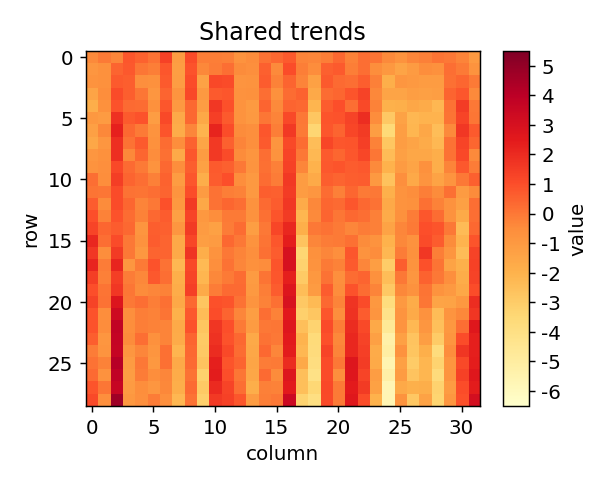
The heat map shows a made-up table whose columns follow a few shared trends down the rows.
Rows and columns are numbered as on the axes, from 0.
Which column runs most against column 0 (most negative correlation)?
17
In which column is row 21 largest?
2
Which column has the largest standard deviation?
24
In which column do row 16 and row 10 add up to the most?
16
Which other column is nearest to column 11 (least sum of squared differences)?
19
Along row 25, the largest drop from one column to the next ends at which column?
3
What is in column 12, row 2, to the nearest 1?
-1
